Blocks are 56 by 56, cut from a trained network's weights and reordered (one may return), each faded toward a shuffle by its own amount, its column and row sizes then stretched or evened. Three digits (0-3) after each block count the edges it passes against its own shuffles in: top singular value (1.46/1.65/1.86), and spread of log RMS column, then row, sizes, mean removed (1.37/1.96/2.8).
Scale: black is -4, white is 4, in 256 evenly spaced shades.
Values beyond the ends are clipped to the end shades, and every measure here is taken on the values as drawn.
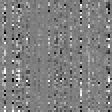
2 3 1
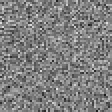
2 0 0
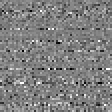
1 0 3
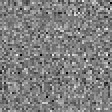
2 0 2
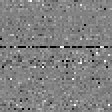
3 0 2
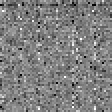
0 1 0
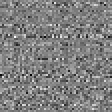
3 0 3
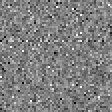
0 0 0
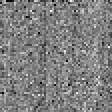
0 0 1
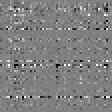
2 2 3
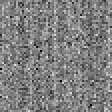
1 0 0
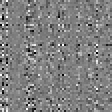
3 3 2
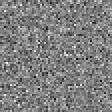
2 0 0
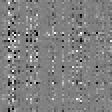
2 3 2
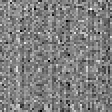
2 0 1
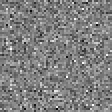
1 1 1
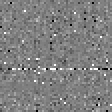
2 1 1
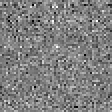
1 0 2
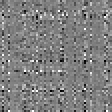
3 3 2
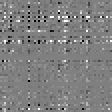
3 2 3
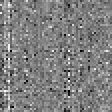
1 2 1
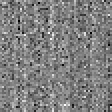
1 1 1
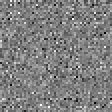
1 1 2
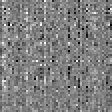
3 2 2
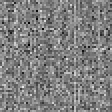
1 0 1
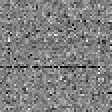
1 1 1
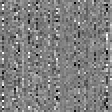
2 3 0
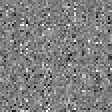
1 2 1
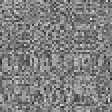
3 0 0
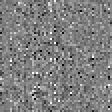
0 2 1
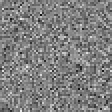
2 1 1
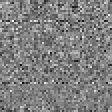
3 0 2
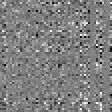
3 3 2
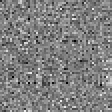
1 1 1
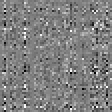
3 3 2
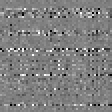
1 1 3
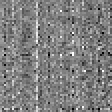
2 2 1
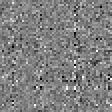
1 2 1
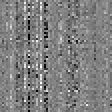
3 3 0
